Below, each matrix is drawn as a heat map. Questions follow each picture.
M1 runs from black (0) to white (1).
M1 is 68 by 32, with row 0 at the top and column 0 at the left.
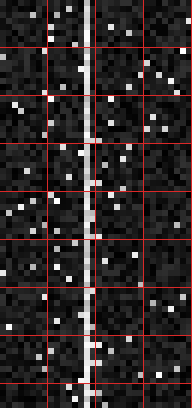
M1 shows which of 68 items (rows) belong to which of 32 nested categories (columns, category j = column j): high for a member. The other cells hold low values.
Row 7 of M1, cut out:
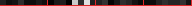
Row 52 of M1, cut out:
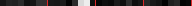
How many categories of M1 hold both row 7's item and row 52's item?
1
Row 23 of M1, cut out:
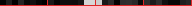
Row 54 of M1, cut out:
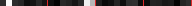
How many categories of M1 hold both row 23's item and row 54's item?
2
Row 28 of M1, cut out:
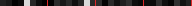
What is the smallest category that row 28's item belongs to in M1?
4
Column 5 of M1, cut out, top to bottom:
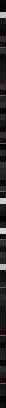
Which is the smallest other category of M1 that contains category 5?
9
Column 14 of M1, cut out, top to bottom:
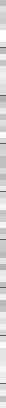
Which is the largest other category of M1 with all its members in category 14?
15
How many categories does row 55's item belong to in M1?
1
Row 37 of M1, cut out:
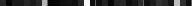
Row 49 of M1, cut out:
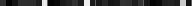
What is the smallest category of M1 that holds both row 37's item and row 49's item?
7
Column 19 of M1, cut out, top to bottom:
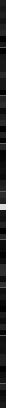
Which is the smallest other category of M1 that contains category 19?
3
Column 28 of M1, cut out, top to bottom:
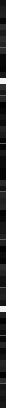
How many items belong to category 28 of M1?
2
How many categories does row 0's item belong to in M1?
1
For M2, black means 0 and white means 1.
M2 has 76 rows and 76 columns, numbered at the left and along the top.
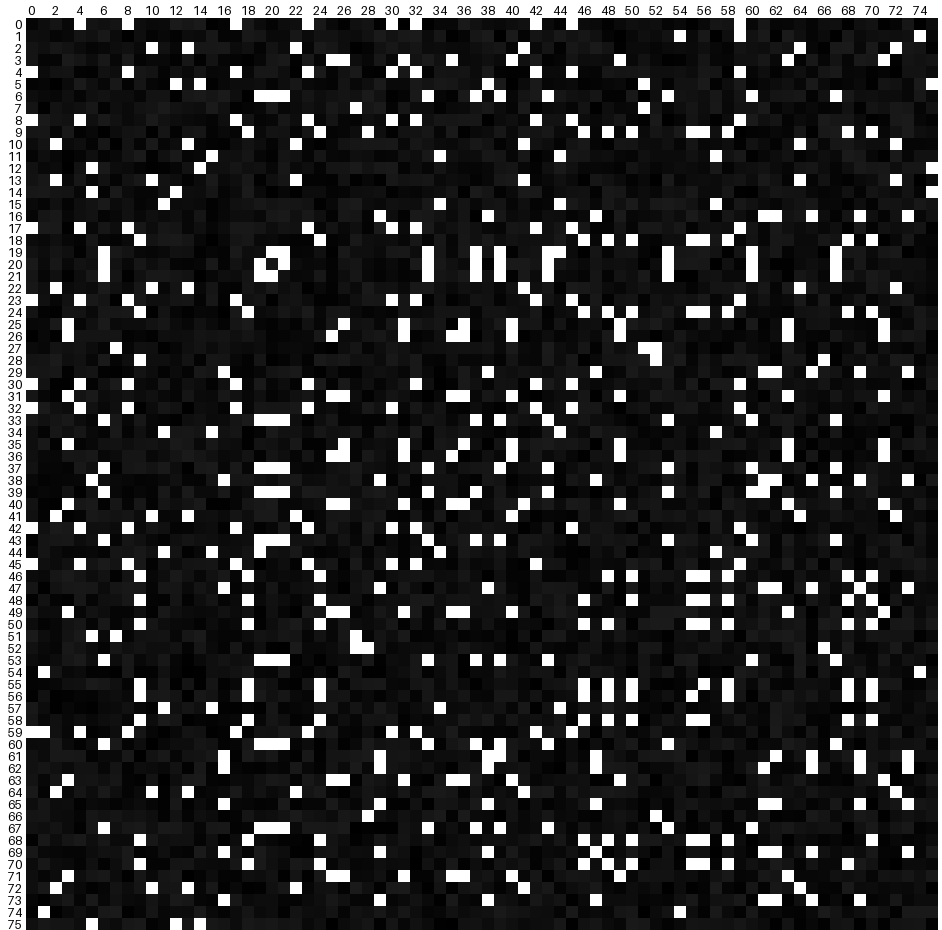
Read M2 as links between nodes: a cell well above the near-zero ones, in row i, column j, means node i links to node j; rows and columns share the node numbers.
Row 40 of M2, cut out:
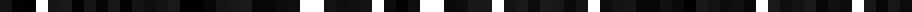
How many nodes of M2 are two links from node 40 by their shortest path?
6
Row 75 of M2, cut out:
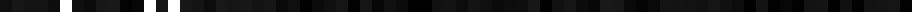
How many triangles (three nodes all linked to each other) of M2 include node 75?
3
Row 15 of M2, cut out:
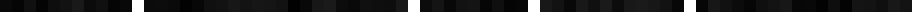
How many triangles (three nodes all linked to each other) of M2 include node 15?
6
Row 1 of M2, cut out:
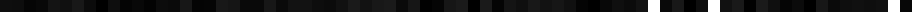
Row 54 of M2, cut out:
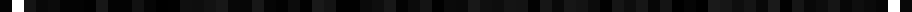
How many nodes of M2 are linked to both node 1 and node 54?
1
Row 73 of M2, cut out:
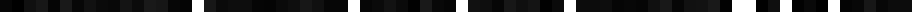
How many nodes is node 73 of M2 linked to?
8
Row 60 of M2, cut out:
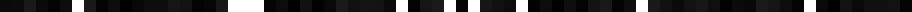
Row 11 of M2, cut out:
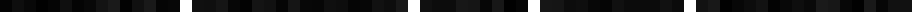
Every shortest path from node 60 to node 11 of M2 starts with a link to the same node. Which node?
node 19
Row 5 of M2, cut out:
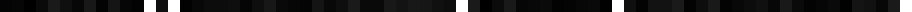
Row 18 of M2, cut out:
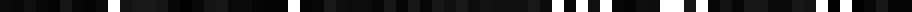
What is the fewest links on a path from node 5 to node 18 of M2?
6
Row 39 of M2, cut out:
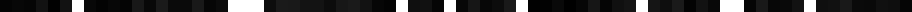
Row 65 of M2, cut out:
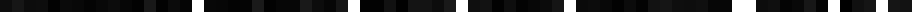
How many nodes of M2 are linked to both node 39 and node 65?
1
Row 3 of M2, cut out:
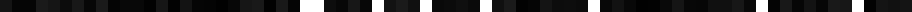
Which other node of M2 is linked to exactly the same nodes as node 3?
node 36
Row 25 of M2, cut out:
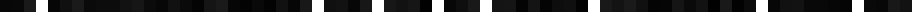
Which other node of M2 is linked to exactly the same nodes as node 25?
node 35
